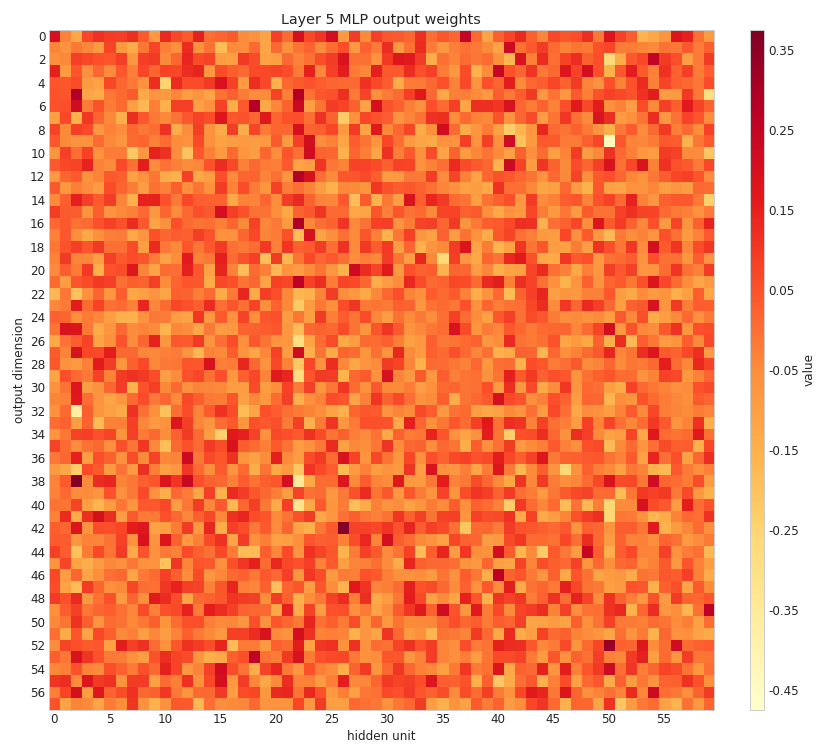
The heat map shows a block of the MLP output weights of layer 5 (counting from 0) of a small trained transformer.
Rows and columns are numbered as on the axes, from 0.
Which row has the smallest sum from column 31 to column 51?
40
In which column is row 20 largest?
27
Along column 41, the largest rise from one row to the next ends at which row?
9
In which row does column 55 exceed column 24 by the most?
28
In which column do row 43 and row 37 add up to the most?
8
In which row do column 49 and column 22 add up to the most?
16
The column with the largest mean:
12
